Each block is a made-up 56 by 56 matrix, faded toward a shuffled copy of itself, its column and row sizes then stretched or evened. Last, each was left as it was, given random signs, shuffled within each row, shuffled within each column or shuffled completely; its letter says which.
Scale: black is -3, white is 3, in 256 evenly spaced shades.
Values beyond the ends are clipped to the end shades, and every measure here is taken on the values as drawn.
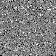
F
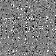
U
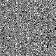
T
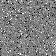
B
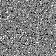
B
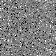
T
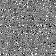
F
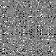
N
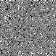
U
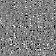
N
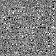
U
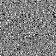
F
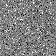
B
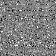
F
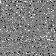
F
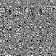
N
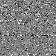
F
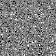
U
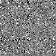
U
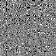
U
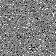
B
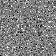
F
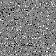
F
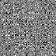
N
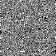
U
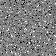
B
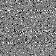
F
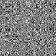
N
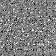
F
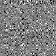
N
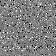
F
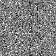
T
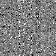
T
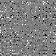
N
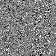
T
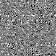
U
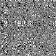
N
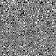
N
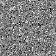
T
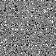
U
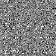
U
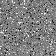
B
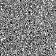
T
